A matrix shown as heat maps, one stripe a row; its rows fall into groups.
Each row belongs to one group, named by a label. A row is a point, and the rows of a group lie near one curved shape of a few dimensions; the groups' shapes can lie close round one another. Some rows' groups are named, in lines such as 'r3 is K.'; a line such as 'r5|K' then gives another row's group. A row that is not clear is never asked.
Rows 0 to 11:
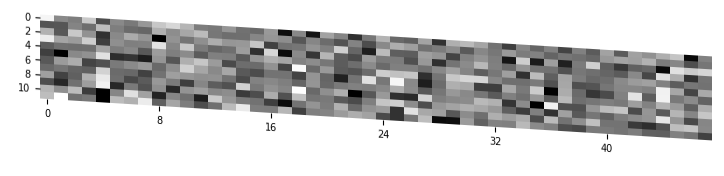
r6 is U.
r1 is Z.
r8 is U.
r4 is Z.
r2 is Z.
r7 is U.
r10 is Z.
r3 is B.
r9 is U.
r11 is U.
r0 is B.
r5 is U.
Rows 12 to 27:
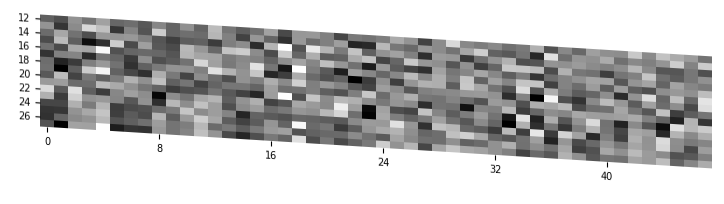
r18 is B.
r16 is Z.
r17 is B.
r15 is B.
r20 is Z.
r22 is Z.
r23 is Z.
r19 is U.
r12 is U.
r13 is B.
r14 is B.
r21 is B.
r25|U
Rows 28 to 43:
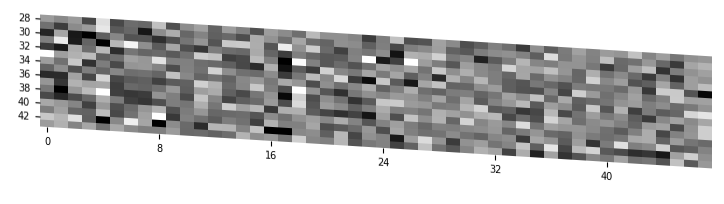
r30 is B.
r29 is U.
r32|B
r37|B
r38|U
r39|B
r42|Z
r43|U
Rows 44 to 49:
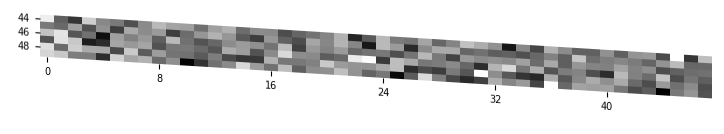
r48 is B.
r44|B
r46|U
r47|B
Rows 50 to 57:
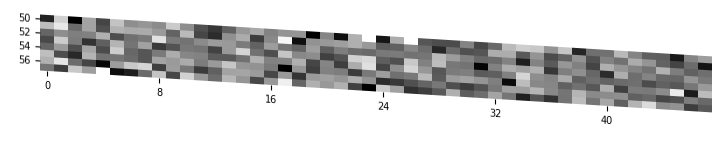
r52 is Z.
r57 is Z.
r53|B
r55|B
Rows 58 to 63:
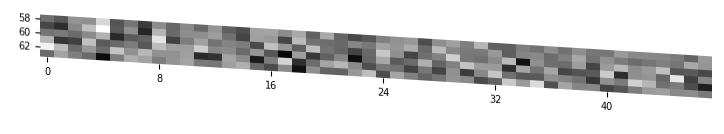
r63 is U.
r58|U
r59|U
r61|B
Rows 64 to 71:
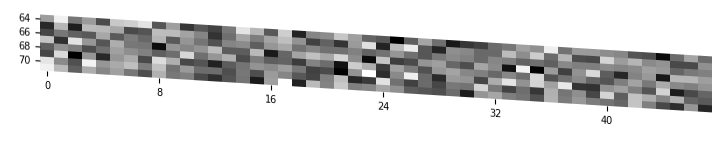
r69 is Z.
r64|U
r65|Z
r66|Z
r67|Z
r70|B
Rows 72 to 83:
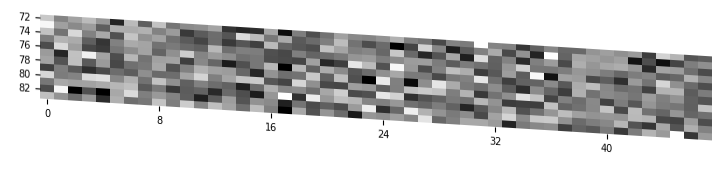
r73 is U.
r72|B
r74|B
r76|U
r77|B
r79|B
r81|B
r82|Z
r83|B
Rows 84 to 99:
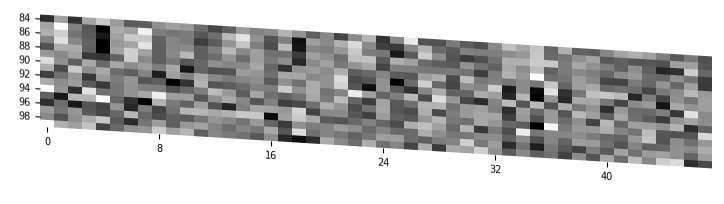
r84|Z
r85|U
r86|U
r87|U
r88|U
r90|U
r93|Z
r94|B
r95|U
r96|B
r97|Z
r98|U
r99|B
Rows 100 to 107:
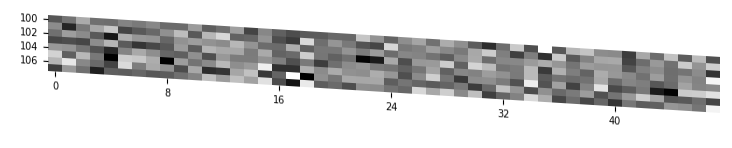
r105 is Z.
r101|B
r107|B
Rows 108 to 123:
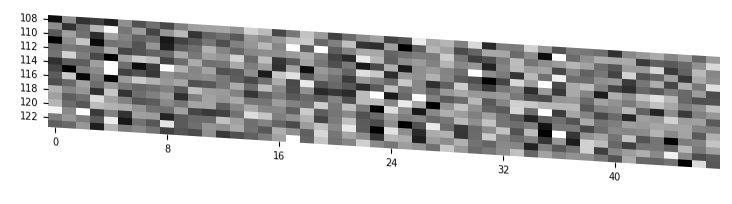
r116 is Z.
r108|B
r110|B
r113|U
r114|Z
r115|U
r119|U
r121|Z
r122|Z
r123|B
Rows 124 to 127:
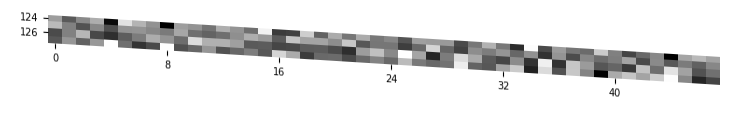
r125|U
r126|U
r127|Z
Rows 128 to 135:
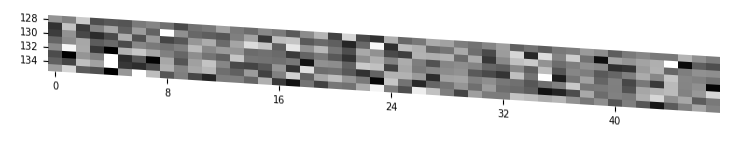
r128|Z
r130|B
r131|U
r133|U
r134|Z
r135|Z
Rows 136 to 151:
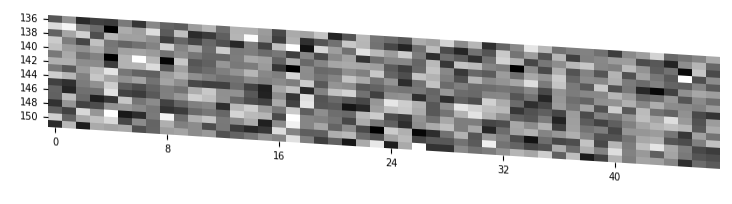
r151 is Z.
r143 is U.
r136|B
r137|U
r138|B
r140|U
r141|Z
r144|B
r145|U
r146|U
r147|B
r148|B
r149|Z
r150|B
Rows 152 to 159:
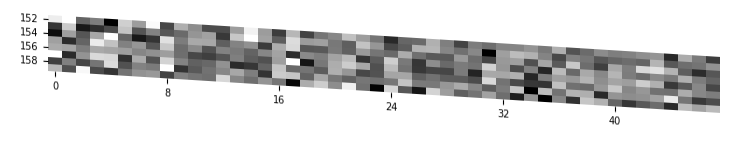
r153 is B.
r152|U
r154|Z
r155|B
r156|B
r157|B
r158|Z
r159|Z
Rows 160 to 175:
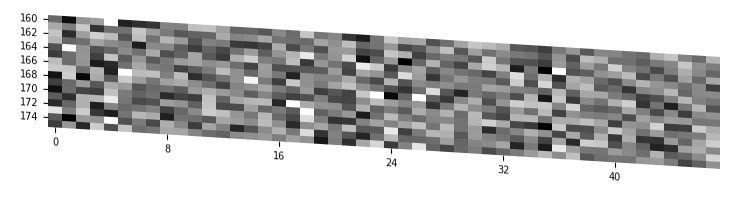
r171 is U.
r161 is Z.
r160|U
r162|B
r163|U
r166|Z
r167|U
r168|Z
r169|U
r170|B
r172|B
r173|Z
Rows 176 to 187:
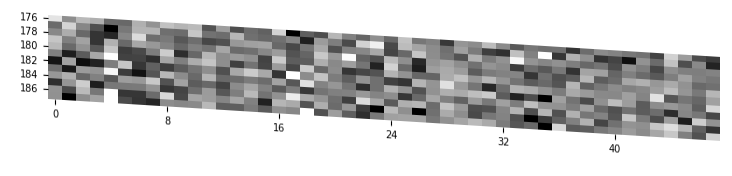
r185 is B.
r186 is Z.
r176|B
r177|U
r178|Z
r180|Z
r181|U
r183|U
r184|U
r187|U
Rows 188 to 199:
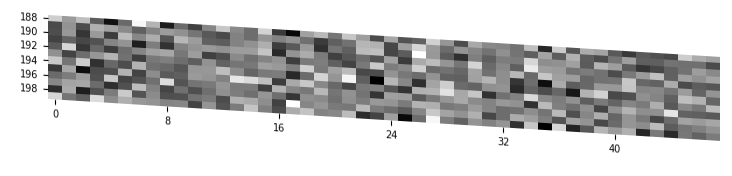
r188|Z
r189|Z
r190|Z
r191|B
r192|Z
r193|U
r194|Z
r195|B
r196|Z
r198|B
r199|U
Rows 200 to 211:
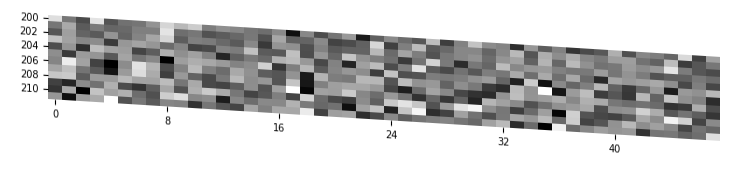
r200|B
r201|Z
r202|Z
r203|U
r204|Z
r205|Z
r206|U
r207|U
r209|U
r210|Z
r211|U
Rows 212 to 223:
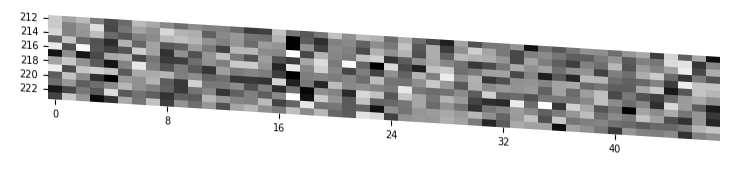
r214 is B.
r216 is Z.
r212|B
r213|B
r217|B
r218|Z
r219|B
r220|U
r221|B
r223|B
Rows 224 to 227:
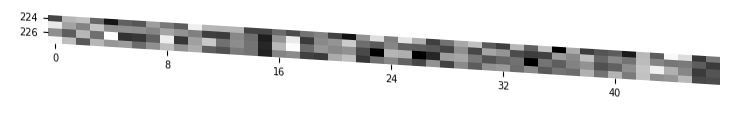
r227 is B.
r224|U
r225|B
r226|Z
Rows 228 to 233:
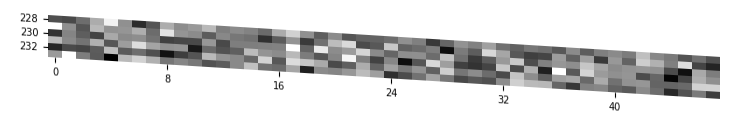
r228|Z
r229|B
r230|B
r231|U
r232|B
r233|U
